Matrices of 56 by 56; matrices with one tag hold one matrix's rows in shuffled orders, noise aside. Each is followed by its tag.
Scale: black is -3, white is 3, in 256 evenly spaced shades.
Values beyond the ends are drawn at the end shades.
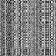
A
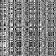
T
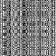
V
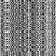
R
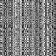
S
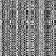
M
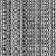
V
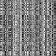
S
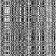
R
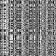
T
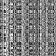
T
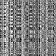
T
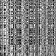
T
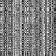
S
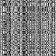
V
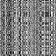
A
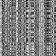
M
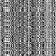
R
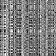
T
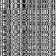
V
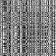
V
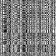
V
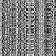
M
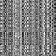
S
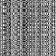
V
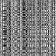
V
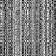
S
